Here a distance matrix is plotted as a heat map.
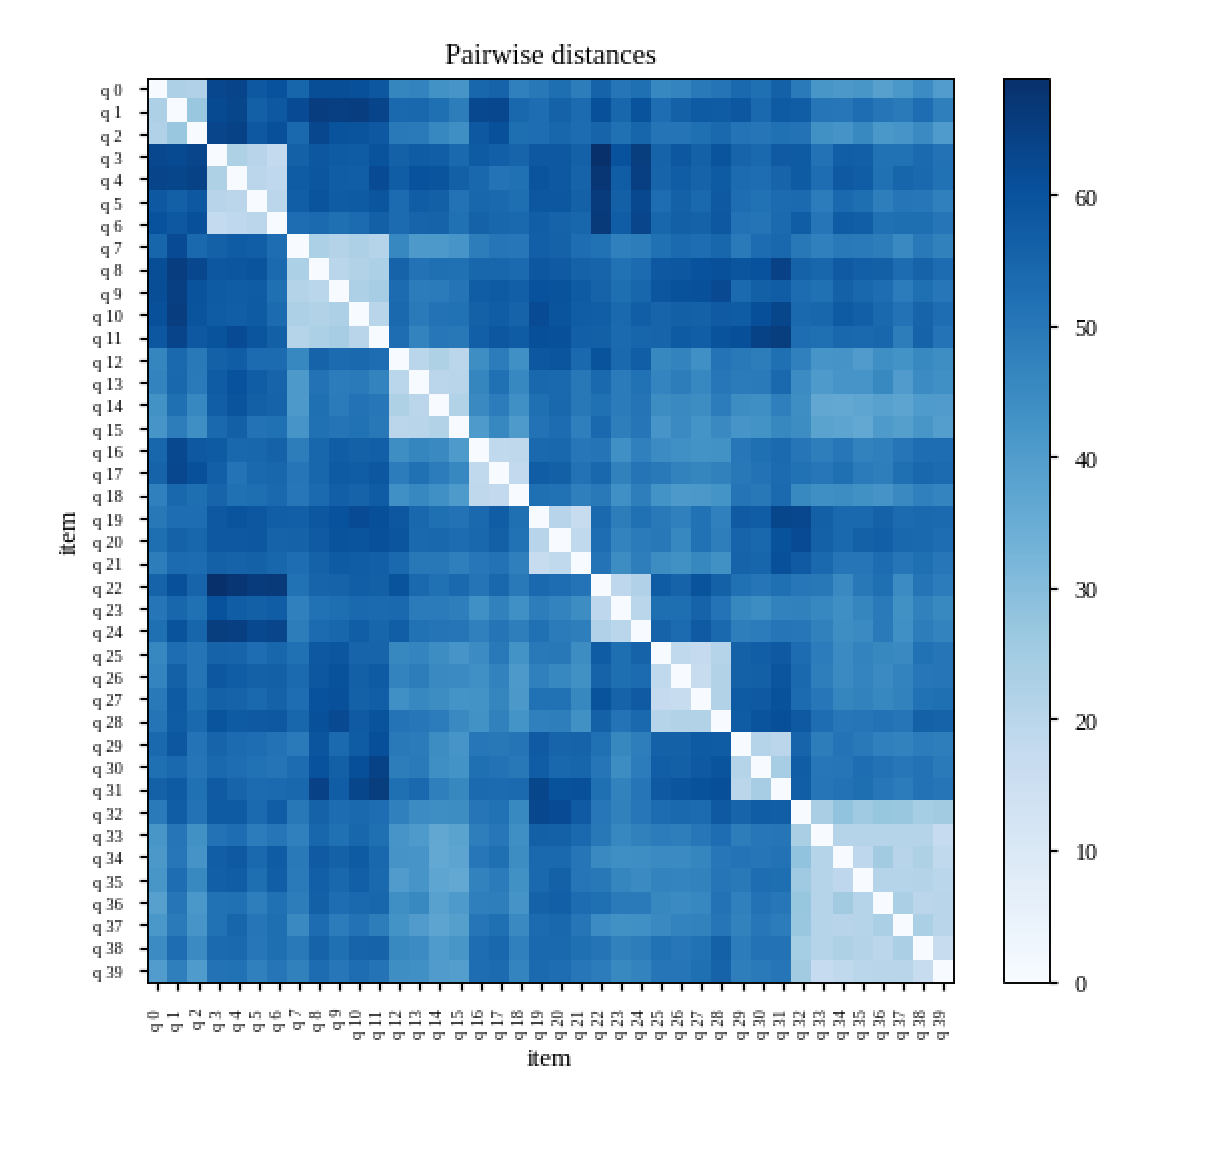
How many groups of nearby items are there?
10
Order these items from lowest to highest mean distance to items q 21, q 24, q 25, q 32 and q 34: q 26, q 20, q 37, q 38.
q 37, q 38, q 26, q 20
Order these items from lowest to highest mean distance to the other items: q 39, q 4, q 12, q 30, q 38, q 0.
q 39, q 38, q 12, q 0, q 30, q 4
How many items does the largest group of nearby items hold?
8
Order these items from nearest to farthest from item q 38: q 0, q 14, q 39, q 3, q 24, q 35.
q 39, q 35, q 14, q 0, q 24, q 3
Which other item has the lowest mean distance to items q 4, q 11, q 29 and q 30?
q 31
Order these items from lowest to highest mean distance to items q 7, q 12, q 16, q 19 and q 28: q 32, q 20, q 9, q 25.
q 25, q 20, q 9, q 32
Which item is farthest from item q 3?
q 22
